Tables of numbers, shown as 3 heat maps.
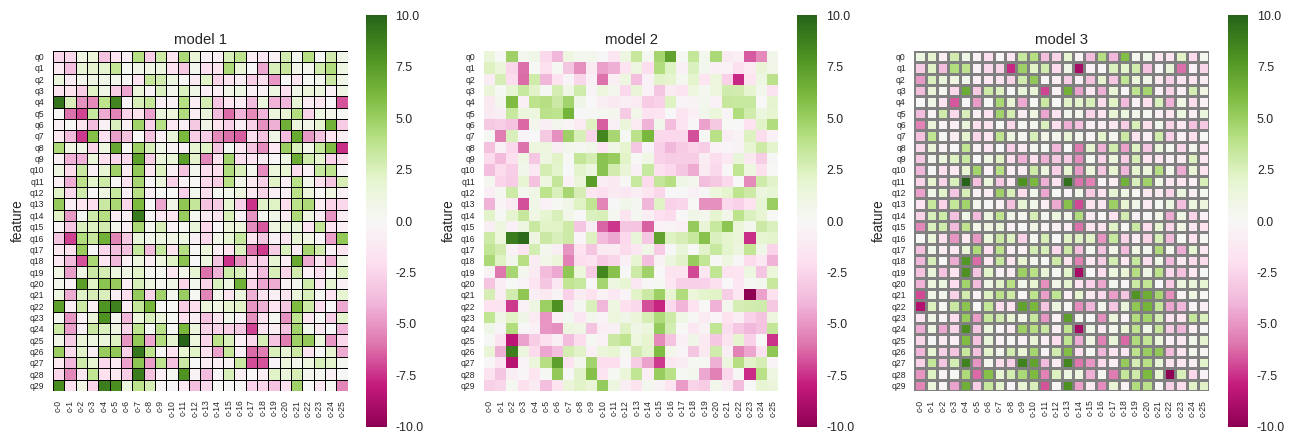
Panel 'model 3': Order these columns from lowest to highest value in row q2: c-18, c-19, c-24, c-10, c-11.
c-24, c-11, c-19, c-18, c-10
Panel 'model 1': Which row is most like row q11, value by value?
q19
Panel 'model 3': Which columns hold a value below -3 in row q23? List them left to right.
c-5, c-11, c-16
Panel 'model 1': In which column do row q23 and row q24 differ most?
c-11
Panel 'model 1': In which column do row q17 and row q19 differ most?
c-13
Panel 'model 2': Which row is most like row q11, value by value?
q28
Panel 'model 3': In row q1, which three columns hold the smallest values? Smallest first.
c-14, c-8, c-23
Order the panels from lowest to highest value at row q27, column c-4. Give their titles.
model 1, model 2, model 3
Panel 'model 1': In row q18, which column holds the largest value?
c-21
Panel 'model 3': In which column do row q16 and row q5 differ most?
c-11
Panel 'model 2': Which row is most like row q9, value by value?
q10
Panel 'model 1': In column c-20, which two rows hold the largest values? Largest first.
q6, q8
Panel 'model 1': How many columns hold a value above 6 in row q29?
3
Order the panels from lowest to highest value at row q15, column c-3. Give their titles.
model 3, model 2, model 1
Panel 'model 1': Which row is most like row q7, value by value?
q18
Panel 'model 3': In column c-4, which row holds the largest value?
q11
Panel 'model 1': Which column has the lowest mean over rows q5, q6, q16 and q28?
c-1
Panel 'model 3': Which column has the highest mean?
c-4
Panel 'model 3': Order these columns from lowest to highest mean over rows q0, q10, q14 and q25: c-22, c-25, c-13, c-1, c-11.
c-22, c-11, c-25, c-1, c-13
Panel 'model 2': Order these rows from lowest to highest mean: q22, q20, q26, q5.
q22, q20, q26, q5
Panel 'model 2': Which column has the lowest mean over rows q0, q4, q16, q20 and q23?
c-23
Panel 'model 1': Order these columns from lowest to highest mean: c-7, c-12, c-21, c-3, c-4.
c-12, c-3, c-4, c-21, c-7
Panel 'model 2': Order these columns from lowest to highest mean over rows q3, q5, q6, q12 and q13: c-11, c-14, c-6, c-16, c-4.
c-14, c-16, c-11, c-4, c-6
